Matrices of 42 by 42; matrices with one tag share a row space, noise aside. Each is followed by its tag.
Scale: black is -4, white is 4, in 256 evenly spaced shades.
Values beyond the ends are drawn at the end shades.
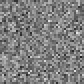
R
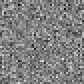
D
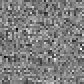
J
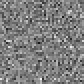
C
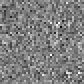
D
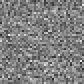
J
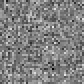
J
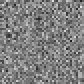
C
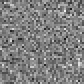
D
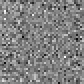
R
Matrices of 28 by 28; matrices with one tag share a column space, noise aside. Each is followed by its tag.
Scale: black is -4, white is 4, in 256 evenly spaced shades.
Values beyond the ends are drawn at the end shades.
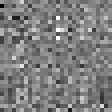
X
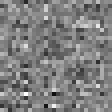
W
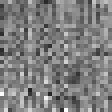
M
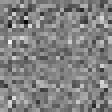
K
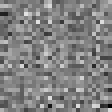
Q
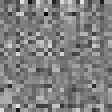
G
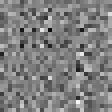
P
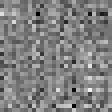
Q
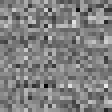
K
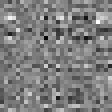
X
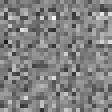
P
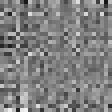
G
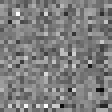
Q
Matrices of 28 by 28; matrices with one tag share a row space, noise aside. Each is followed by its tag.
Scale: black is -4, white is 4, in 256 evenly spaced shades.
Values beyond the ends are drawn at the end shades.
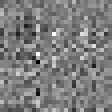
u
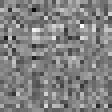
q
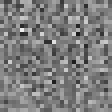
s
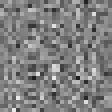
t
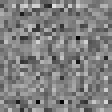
s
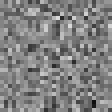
t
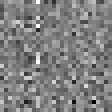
u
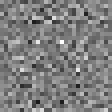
s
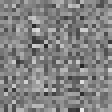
q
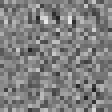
t
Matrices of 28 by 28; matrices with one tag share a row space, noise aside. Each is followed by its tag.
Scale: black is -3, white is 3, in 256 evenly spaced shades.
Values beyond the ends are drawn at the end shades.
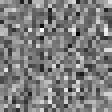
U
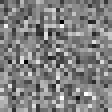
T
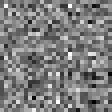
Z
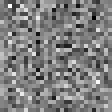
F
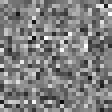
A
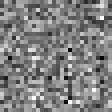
Z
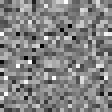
A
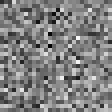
T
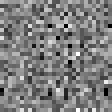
U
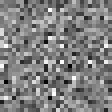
T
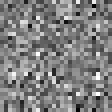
F
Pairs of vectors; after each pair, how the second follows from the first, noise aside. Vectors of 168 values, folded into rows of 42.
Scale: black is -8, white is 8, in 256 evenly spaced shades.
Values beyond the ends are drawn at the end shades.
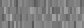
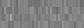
shrunk.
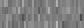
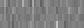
partly zeroed.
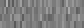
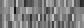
wrapped around, scaled up.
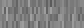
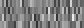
wrapped around, scaled up.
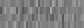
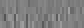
wrapped around, negated, partly zeroed.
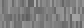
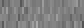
wrapped around, negated, partly zeroed.
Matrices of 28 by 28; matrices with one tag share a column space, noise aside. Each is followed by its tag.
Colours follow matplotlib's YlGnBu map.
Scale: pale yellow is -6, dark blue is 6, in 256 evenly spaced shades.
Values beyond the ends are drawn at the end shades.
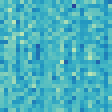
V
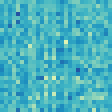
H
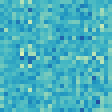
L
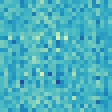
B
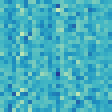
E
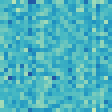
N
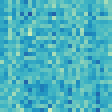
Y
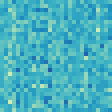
L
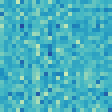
E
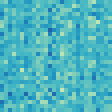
E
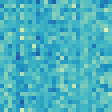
L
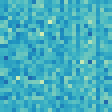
H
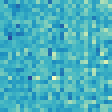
H
